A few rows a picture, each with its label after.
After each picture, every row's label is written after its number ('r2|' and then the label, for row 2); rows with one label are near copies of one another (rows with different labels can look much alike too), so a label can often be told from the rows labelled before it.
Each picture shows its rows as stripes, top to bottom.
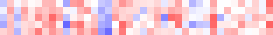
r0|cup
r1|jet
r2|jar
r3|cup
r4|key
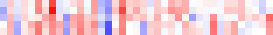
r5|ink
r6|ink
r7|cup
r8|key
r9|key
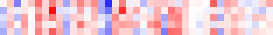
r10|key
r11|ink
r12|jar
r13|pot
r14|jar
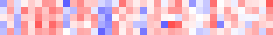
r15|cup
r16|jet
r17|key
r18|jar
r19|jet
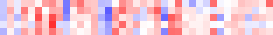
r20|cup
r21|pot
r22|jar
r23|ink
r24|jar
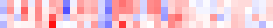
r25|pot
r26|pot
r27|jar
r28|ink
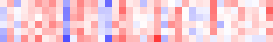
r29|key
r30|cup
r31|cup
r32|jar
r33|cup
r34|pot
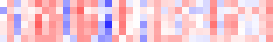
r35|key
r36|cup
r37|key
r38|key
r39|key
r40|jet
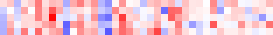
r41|key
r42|jar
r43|ink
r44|cup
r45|pot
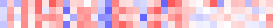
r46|jar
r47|pot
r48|jet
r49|pot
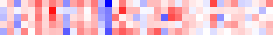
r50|key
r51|ink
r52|jar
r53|key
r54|pot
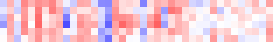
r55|jet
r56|jar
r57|pot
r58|pot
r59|jet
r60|key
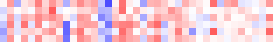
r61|key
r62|ink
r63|jet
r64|pot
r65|cup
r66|pot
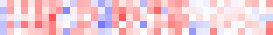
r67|jet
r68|pot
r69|ink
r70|jet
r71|cup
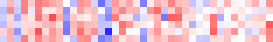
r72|jet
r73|pot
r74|jar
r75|cup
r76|key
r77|jet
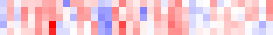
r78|cup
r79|jet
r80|jet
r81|ink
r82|ink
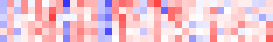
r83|pot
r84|jar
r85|ink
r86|cup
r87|key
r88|cup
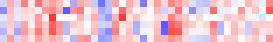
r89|jet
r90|cup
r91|ink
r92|jar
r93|jar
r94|jet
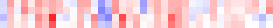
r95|jet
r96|jet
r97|ink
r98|ink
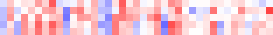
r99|ink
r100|cup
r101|pot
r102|jar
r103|jar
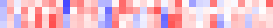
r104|cup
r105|pot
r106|jar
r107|jar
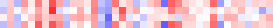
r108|jar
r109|ink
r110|key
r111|jar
